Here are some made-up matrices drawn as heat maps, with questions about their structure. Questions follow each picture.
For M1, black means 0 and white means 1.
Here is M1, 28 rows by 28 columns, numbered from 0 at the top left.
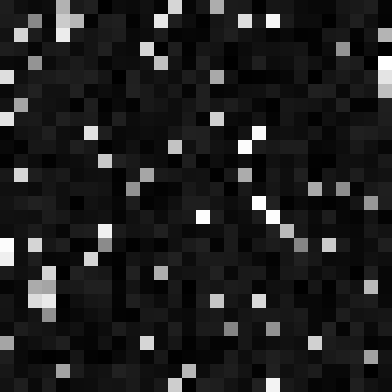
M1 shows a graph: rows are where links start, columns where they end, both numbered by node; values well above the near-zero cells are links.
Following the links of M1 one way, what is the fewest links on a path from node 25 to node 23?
6
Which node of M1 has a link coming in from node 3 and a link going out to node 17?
node 10
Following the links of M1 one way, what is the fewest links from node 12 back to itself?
2
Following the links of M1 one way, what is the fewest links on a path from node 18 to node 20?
6
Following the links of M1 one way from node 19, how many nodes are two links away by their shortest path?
3
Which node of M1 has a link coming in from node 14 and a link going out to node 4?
node 26
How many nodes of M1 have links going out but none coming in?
2
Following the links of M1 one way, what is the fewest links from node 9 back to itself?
7
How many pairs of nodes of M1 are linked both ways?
3
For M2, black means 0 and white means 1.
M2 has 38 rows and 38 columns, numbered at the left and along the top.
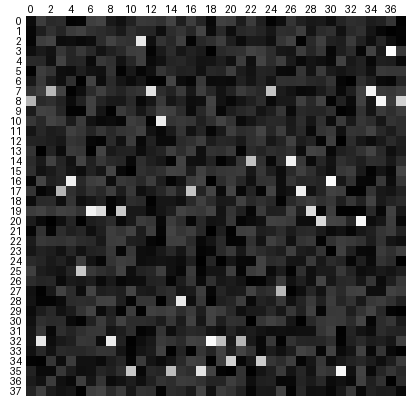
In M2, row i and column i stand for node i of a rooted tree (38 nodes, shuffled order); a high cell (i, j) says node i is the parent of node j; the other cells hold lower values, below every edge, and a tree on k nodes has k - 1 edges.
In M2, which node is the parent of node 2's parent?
19
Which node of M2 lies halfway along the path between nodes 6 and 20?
7
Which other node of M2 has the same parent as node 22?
26
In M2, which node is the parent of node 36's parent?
17
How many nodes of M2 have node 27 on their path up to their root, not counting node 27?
2
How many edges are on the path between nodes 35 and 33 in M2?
7
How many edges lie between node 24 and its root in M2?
3
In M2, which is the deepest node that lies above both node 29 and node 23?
34
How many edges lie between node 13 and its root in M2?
4
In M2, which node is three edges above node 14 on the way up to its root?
32
